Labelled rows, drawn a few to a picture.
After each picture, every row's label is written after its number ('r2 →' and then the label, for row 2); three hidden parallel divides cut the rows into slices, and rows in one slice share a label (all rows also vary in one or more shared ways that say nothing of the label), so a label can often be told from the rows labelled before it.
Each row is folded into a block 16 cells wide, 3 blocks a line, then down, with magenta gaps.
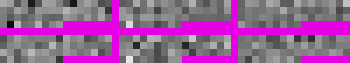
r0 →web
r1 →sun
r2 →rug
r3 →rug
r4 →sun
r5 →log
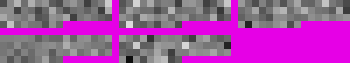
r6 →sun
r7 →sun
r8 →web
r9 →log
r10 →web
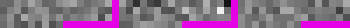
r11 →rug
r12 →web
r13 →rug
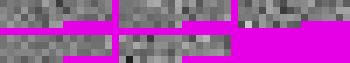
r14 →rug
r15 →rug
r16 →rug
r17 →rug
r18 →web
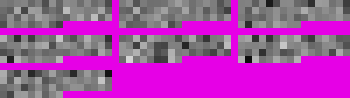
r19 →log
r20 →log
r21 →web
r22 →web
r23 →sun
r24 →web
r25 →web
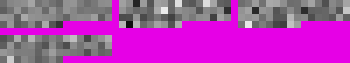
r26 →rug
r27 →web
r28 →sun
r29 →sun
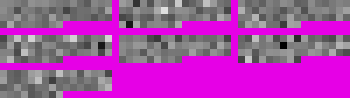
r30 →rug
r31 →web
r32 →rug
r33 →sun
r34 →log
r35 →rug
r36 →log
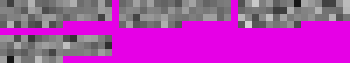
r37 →rug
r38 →rug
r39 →sun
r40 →web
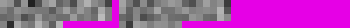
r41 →web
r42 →web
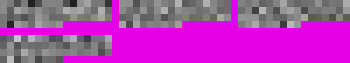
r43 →web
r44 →log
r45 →rug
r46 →sun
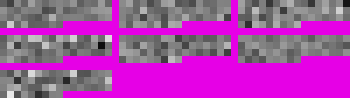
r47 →rug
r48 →log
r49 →web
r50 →sun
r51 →rug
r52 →log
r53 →sun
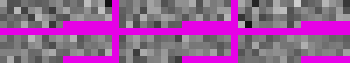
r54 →web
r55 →rug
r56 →web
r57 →rug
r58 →rug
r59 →log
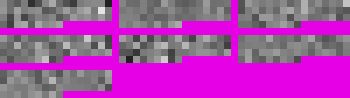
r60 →web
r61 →log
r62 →rug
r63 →web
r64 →web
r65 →rug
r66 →rug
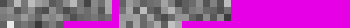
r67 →sun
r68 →rug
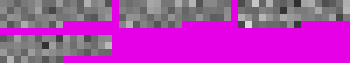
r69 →log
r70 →rug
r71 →sun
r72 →rug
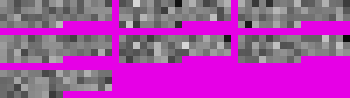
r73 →log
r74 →sun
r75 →web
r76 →log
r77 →web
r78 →web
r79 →log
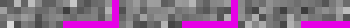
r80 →sun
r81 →rug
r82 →rug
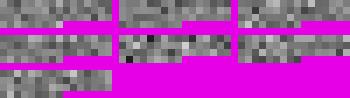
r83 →log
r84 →log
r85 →rug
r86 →rug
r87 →web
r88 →rug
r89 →sun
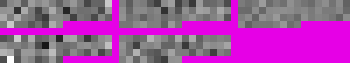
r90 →sun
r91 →log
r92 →log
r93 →sun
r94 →rug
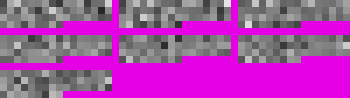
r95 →sun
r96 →sun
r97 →sun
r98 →log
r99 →rug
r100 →rug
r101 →rug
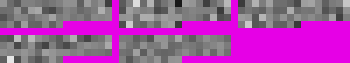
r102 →log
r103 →sun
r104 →sun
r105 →sun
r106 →log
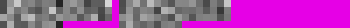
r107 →sun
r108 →sun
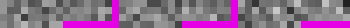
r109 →log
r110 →log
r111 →web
